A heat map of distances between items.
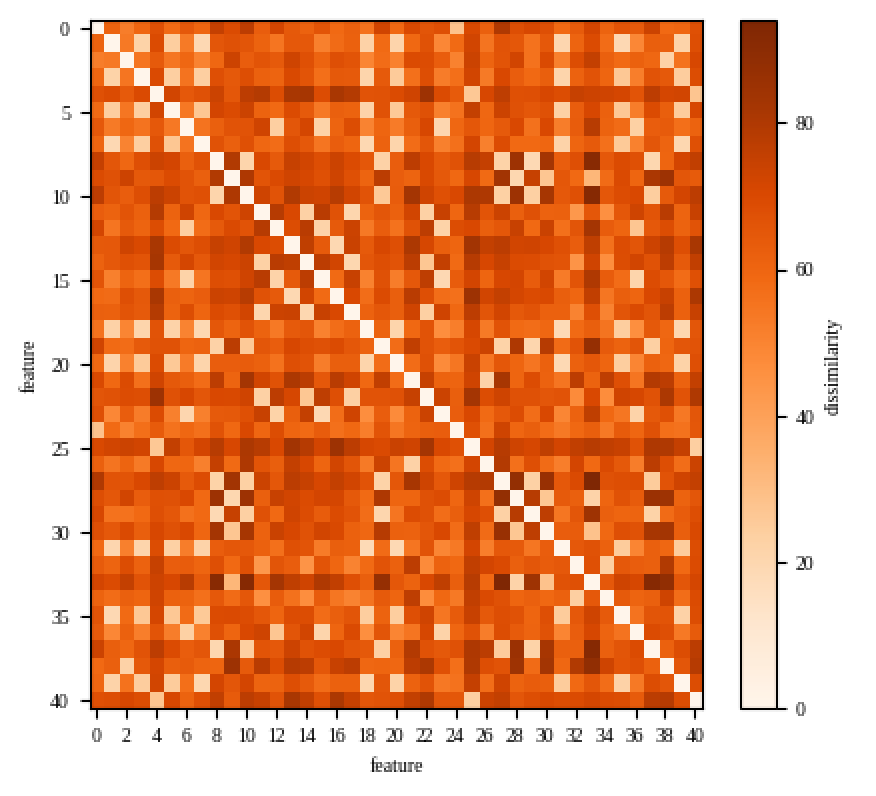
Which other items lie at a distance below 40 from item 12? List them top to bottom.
6, 15, 23, 36
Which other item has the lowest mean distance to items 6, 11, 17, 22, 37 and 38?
14
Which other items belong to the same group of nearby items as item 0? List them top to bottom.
24
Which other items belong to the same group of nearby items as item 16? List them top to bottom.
13
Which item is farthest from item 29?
33
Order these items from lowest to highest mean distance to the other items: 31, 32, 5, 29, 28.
31, 5, 29, 32, 28
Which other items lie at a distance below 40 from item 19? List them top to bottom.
8, 10, 27, 29, 37
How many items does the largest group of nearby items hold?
9
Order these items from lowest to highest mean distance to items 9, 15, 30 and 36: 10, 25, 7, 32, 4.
7, 32, 4, 25, 10
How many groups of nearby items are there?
11
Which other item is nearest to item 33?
28
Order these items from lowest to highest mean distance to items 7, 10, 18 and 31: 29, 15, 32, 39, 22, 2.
39, 29, 2, 15, 32, 22
